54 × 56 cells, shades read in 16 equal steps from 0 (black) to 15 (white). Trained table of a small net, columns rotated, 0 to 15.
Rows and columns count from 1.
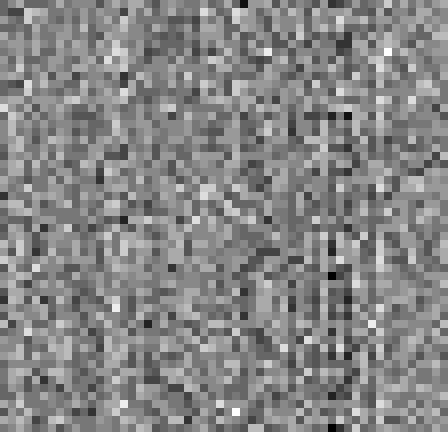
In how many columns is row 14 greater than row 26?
30
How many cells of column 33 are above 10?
2
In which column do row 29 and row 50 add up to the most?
15
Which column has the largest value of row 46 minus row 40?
29
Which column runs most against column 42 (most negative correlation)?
55
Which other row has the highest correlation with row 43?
23
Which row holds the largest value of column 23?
24
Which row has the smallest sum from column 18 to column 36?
19
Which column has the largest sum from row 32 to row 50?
48
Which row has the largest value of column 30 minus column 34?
3
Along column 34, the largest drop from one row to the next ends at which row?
8
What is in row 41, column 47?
14
